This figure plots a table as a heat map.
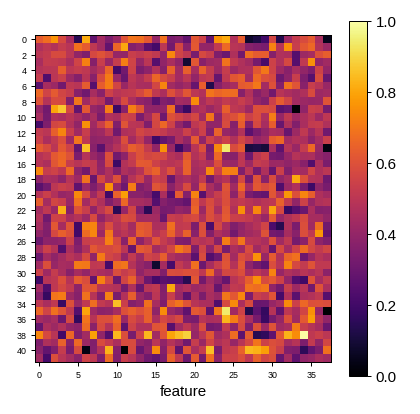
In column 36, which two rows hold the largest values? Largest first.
25, 24
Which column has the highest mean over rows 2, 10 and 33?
17
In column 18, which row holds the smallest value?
14
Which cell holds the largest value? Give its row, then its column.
38, 34
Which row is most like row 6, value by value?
28
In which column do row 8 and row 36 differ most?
5
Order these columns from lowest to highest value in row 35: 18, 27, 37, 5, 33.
37, 27, 5, 18, 33
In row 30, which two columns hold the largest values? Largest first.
30, 22
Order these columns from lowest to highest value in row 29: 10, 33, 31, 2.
2, 31, 33, 10
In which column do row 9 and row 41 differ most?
3
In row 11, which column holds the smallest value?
0
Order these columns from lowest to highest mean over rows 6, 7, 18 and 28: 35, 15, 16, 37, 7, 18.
7, 37, 18, 35, 15, 16
